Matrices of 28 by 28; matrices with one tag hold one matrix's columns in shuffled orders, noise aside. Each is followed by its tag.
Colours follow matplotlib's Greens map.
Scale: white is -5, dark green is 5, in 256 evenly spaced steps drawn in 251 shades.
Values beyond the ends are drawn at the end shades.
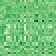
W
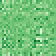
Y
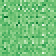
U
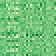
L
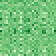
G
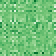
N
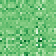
Y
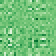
Y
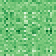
G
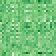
N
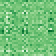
G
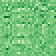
U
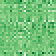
N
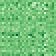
L
